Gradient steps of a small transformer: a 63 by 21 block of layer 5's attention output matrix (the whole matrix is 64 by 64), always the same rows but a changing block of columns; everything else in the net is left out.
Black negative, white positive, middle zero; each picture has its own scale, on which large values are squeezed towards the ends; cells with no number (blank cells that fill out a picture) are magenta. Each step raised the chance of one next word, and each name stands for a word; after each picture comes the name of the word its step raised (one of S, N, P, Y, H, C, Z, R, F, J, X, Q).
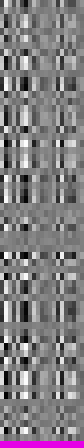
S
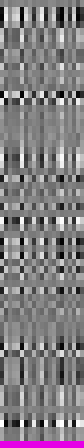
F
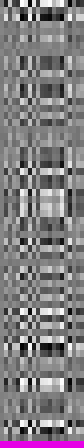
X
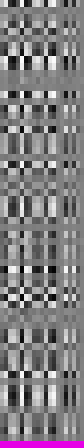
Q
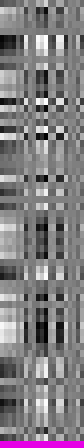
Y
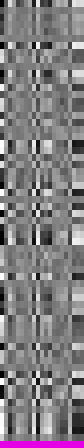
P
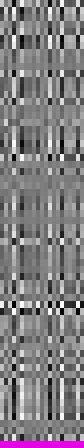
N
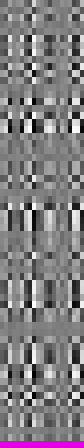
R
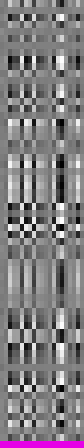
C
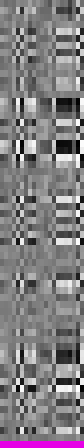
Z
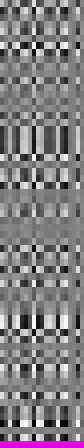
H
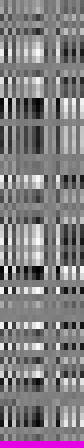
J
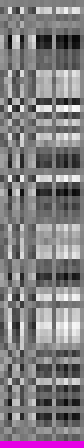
Y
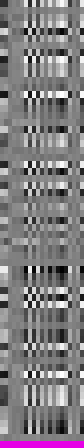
Q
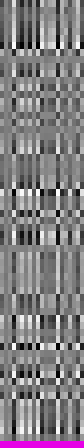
P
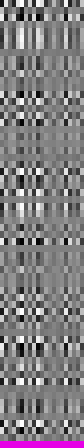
X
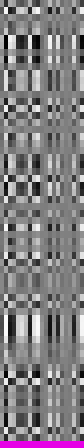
Y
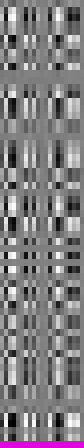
F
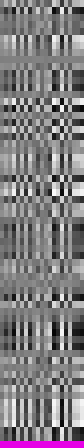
Y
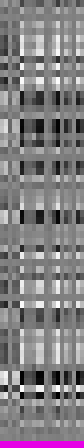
R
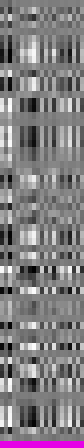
J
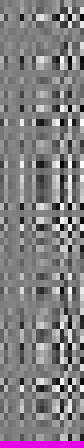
C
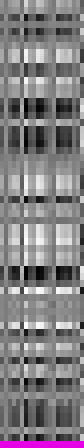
J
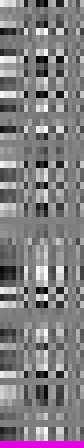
Q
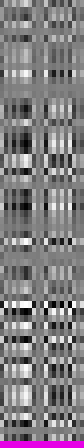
N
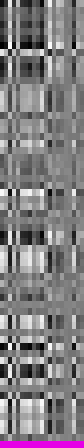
P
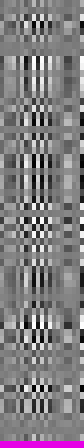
C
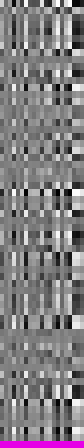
P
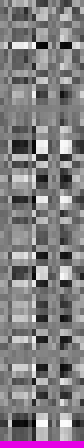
H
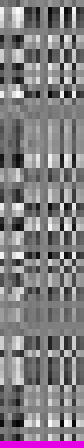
F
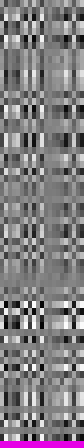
N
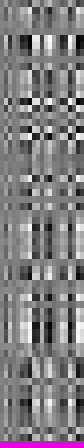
Y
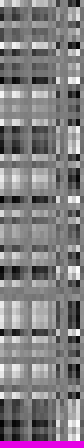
H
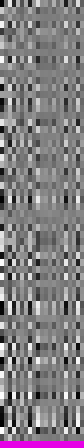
S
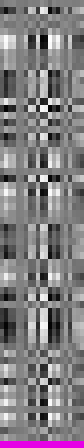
Y
